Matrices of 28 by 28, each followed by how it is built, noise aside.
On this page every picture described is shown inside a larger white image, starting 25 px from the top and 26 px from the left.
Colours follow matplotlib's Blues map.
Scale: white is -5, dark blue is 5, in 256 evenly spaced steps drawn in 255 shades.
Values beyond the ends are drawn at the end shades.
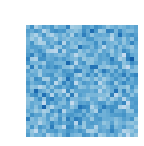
noise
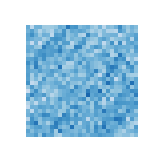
Hankel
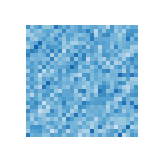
Hankel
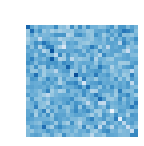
diagonal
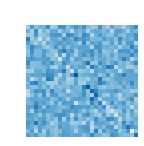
diagonal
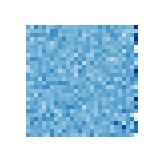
uneven columns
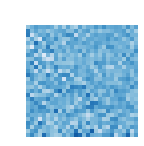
lower triangular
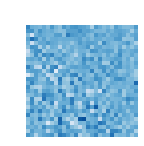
lower triangular
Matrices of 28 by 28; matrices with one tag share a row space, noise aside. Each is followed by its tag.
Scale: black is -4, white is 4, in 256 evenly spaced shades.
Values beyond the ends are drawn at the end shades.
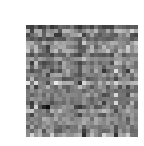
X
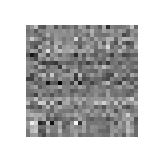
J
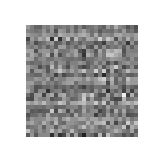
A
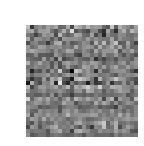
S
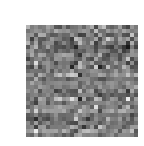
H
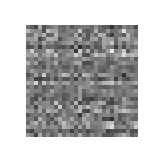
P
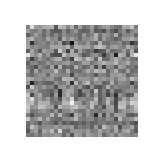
S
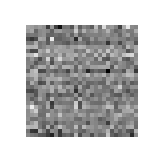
J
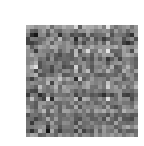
J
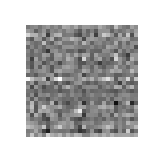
X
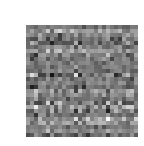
J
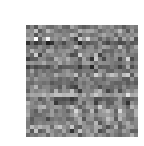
H
